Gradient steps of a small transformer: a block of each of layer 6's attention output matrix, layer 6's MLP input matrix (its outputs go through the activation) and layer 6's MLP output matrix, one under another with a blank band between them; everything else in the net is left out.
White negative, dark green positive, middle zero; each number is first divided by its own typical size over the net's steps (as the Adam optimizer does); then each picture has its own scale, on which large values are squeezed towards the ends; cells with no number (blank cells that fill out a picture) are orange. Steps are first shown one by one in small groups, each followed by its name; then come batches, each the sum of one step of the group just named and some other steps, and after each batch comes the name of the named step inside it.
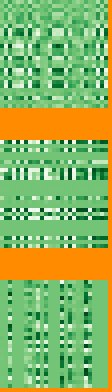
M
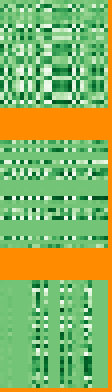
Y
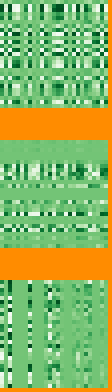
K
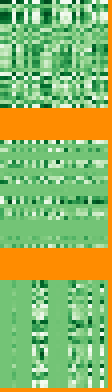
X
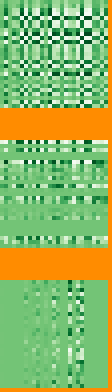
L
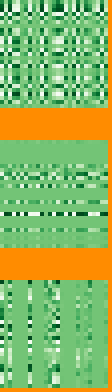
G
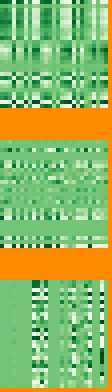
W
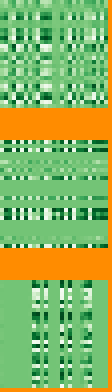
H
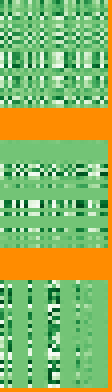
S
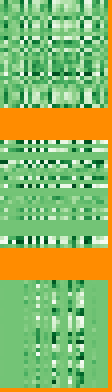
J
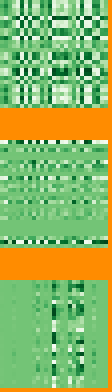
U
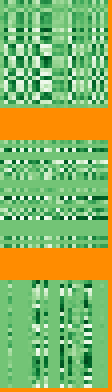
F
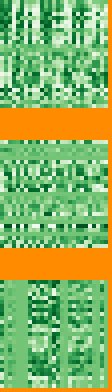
U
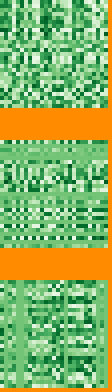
M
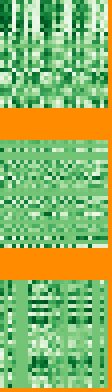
K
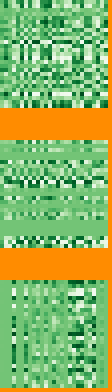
J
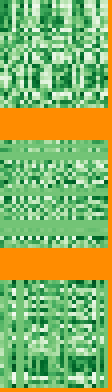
Y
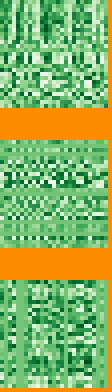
F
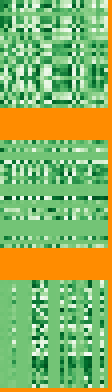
Y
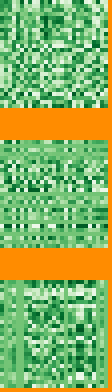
H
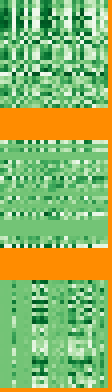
L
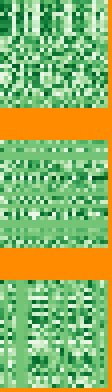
G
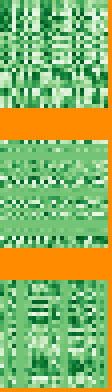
U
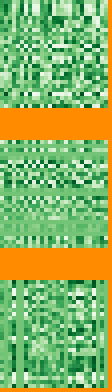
L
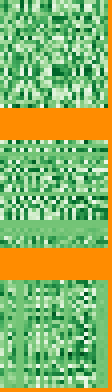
U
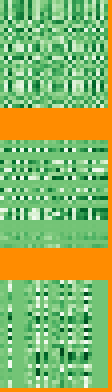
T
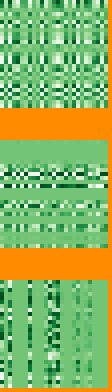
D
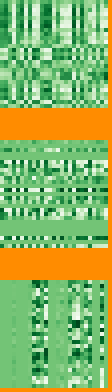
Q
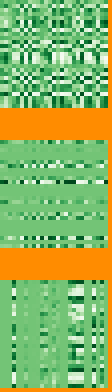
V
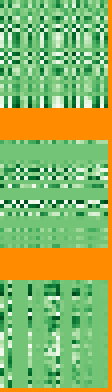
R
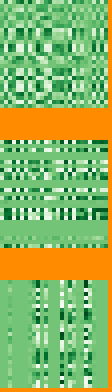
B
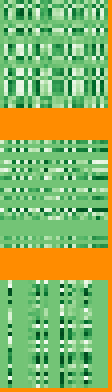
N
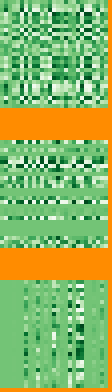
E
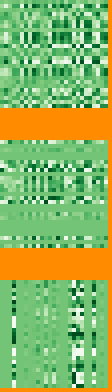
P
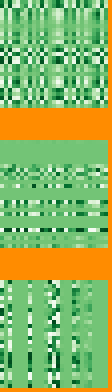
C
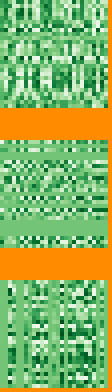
N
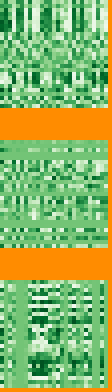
T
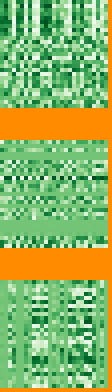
T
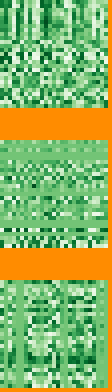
C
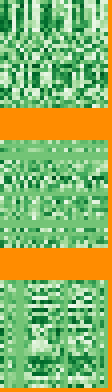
T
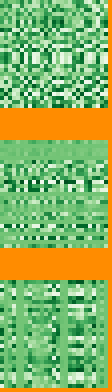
V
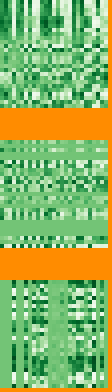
Q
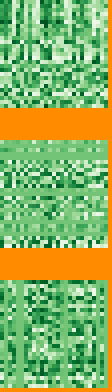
D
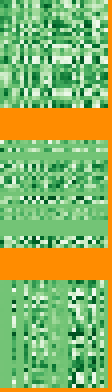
P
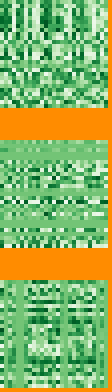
R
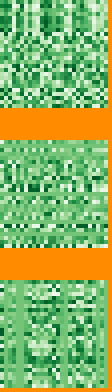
E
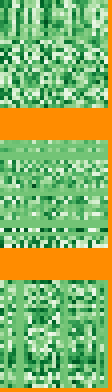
C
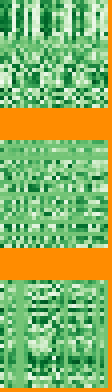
C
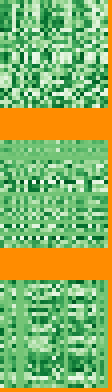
V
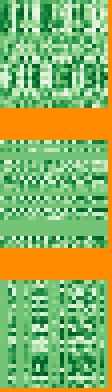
N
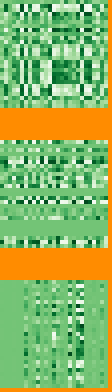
E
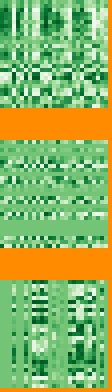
E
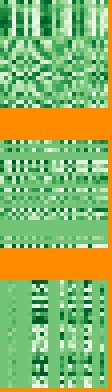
B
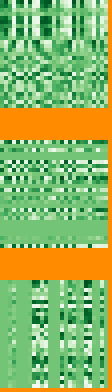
B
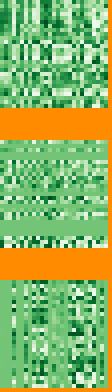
P
